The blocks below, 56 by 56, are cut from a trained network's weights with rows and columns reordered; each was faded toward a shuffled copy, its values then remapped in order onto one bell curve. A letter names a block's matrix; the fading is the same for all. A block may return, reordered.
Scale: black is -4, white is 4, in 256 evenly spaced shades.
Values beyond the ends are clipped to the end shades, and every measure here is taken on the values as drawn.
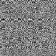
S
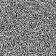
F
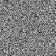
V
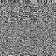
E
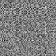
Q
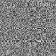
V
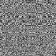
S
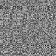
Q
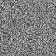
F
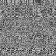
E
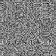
V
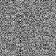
Q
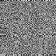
S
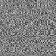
S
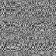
S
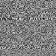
S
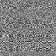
S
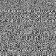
S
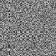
Q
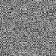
S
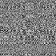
S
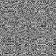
S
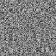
Q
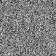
F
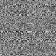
E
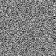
Q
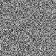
V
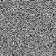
Q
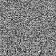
F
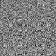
Q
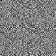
E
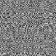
E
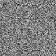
F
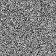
F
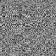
S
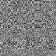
S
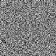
V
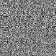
V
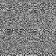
E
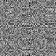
Q
